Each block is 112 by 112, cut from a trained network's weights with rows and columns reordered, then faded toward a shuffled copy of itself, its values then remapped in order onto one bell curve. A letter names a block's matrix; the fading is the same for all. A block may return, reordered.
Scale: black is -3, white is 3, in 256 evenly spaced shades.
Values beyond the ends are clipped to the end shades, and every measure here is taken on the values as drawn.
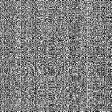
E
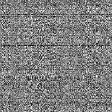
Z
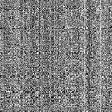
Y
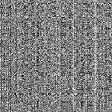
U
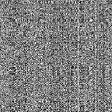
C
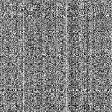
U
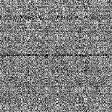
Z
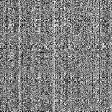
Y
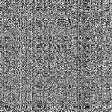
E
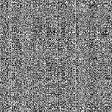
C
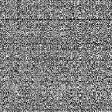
Z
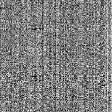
Y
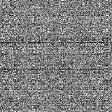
Z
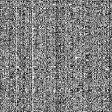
Y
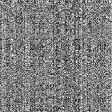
E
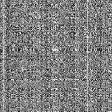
U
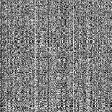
Y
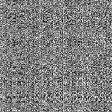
C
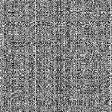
U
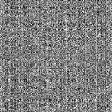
E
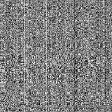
U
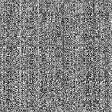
E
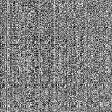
E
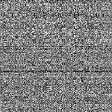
Z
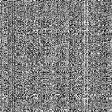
U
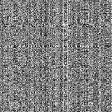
Y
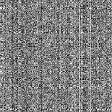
Y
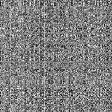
E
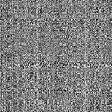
C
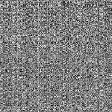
C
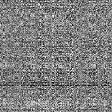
Z
